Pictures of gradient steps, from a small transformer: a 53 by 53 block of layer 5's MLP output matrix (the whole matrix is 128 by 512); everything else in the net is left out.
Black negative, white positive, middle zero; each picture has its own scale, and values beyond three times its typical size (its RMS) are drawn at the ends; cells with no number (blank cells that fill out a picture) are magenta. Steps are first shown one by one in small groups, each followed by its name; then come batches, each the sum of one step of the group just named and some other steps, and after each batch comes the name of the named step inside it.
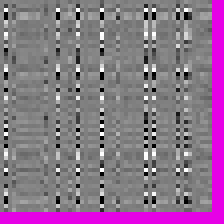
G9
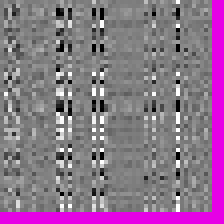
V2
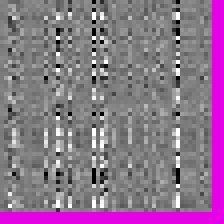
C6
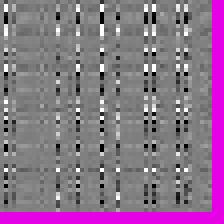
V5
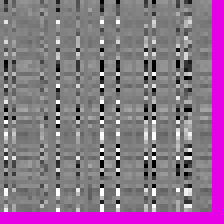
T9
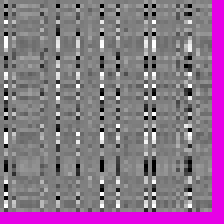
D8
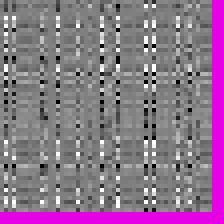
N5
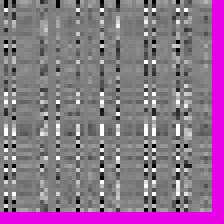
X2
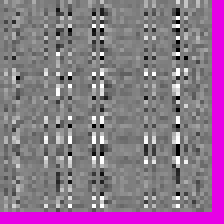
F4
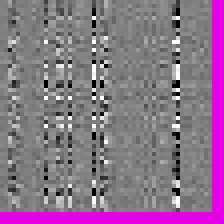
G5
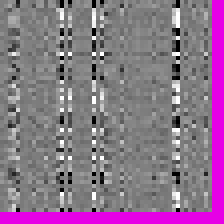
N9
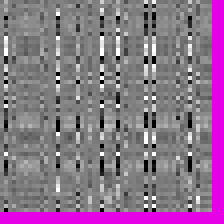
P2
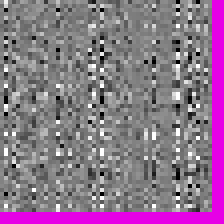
T9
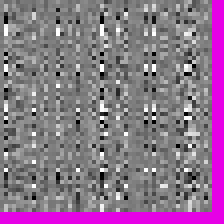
V5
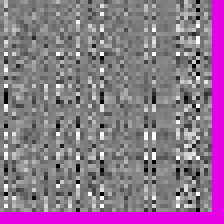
P2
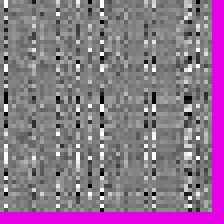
P2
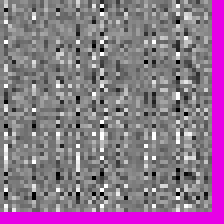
T9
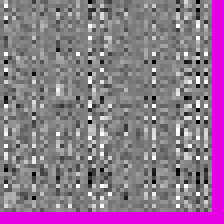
C6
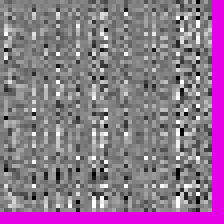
C6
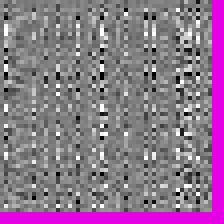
G9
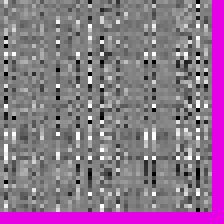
T9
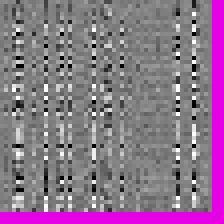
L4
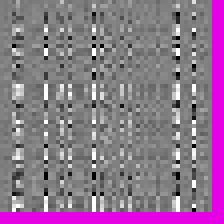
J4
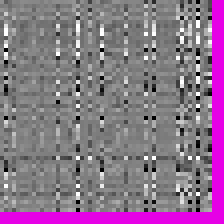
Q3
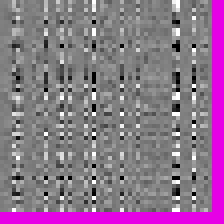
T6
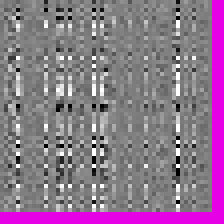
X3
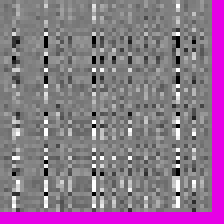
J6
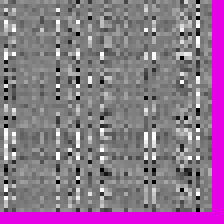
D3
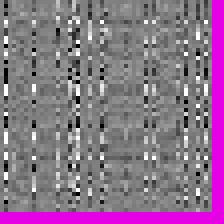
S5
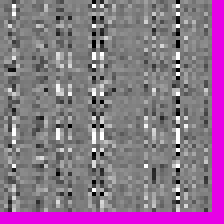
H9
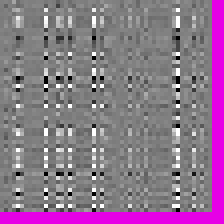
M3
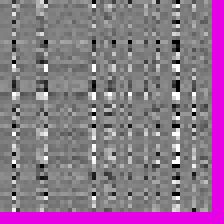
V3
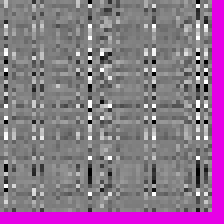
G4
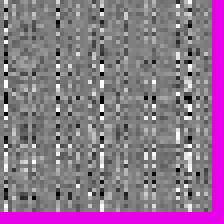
H9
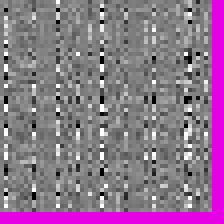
S5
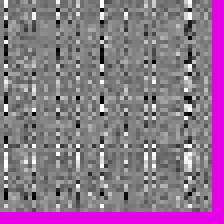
L4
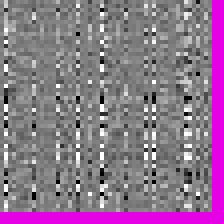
D3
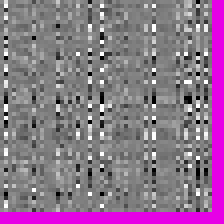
G4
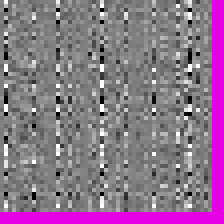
H9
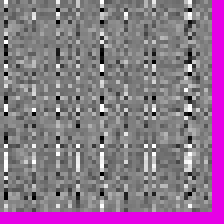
L4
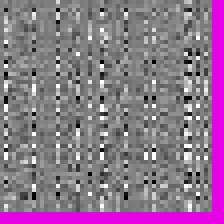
S5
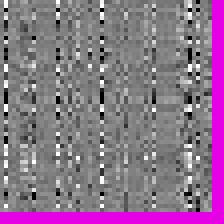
Q3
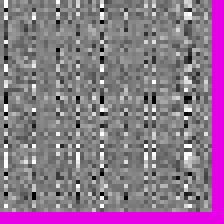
T6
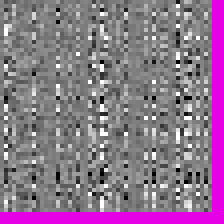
H9
